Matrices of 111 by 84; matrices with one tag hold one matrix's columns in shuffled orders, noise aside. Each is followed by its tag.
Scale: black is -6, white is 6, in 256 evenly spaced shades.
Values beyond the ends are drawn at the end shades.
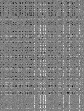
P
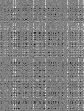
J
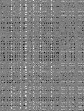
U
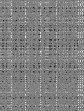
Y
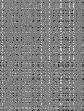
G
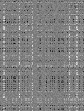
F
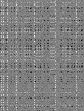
Y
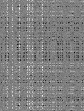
U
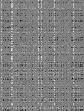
G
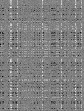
J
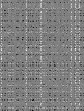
G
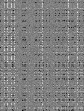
G
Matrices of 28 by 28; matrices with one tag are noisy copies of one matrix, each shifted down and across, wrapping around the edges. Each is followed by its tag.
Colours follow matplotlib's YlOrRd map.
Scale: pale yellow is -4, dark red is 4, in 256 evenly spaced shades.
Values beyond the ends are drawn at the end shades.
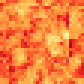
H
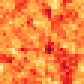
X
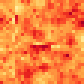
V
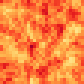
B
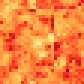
H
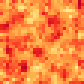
B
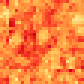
H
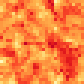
X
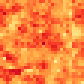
V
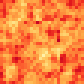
H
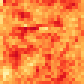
V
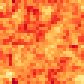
H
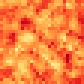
B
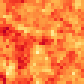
X
